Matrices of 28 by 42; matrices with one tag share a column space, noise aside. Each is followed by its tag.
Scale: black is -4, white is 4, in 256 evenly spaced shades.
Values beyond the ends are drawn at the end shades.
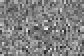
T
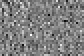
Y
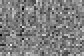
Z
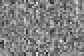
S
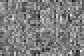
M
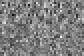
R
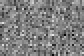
Z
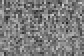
R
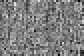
M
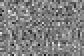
Y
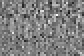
R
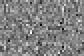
T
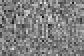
R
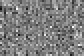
Z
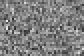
T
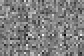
Z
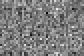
Z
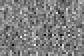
Z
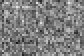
S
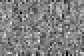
M
